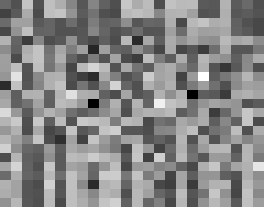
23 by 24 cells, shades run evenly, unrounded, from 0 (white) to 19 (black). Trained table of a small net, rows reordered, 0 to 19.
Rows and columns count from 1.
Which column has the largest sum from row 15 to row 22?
6
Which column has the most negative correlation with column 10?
3
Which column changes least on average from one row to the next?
4
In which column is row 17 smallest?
1
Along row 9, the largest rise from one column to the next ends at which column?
20
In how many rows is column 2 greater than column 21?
10
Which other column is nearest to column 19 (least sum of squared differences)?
2
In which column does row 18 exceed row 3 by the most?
19
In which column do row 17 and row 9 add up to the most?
12
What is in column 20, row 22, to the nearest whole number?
4
